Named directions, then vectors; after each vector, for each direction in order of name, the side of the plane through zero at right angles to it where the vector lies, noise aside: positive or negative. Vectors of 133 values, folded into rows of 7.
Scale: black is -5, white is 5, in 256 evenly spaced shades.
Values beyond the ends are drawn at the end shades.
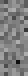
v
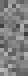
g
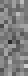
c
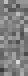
positive, negative, negative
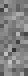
positive, positive, negative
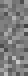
negative, positive, negative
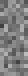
positive, positive, positive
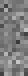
positive, positive, negative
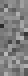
positive, positive, negative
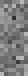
positive, negative, positive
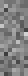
negative, negative, positive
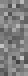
positive, negative, positive
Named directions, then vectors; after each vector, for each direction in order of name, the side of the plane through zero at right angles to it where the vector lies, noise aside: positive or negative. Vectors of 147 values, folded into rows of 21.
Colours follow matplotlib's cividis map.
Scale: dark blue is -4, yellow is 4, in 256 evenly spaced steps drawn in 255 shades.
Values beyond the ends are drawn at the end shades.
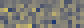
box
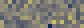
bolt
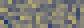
positive, positive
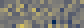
negative, positive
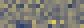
positive, negative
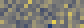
positive, negative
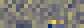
positive, negative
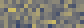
positive, negative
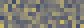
positive, positive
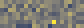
positive, negative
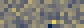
positive, negative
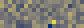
positive, negative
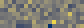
positive, negative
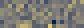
negative, positive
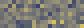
positive, negative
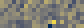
positive, negative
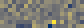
positive, negative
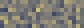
negative, negative
